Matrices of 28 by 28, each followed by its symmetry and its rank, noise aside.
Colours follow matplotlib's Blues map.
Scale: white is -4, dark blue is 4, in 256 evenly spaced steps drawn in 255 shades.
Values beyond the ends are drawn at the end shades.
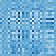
no symmetry, rank two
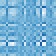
symmetric, rank one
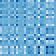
symmetric, rank one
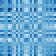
symmetric, rank one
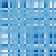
symmetric, rank one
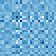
symmetric, rank two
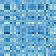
no symmetry, rank two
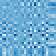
antisymmetric, rank two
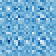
symmetric, rank two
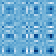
symmetric, rank one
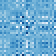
no symmetry, rank two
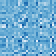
no symmetry, rank three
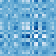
symmetric, rank one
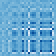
symmetric, rank one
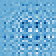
symmetric, rank two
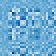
symmetric, rank two
